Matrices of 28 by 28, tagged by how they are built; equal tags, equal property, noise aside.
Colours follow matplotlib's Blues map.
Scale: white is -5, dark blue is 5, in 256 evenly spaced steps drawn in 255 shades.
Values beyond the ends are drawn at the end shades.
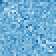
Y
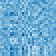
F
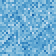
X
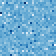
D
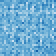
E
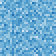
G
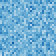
G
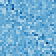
Y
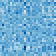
F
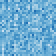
E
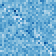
Y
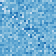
Y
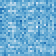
E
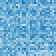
E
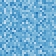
G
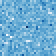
D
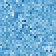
Y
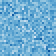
Y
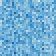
G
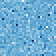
D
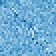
Y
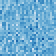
F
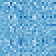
F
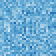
F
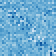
Y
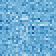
F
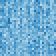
E
